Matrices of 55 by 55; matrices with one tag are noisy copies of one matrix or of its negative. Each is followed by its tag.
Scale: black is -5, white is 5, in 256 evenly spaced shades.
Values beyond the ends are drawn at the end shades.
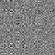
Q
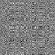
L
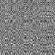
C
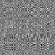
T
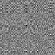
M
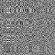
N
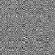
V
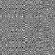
V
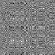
L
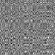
C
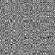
C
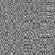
C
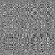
T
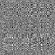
T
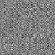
T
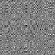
M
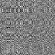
N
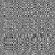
T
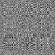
T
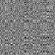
C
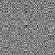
M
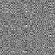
M
